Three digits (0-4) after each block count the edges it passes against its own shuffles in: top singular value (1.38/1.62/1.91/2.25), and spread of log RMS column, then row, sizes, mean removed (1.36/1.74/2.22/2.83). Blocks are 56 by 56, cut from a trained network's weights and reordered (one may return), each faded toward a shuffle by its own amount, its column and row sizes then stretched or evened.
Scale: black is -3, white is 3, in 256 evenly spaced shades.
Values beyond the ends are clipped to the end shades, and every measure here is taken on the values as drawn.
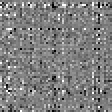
2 3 4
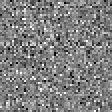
2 1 0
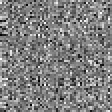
3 2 2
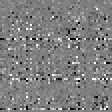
2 2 4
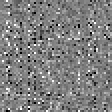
0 4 2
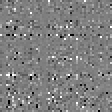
0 3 3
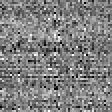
2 3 1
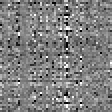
2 4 0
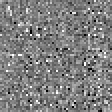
0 2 2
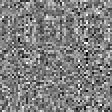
3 2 0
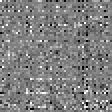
0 3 4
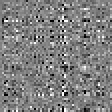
4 4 3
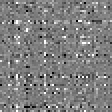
1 2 4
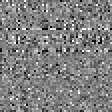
3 1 3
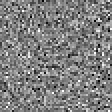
2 2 0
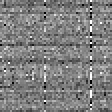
3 3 0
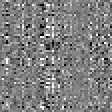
4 4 3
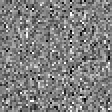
1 3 0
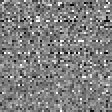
2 1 3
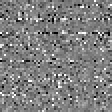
1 1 3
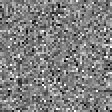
0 1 0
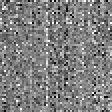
1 2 1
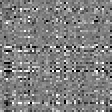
4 4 4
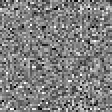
2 0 2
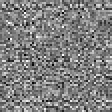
4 0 2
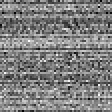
4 0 1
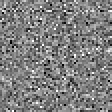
2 1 0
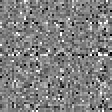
3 3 1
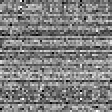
4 0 2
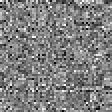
3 1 2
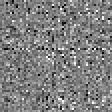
2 3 1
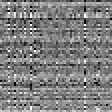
4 4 1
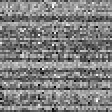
4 1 0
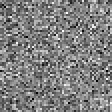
2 0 0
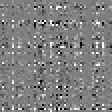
2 4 4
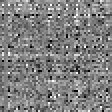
1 4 3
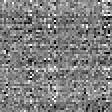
2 3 0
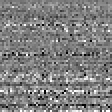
2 0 4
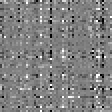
3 3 4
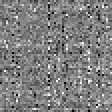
0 3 0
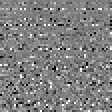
0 1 4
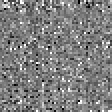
1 1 3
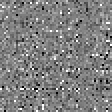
2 3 1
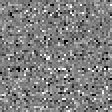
1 0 3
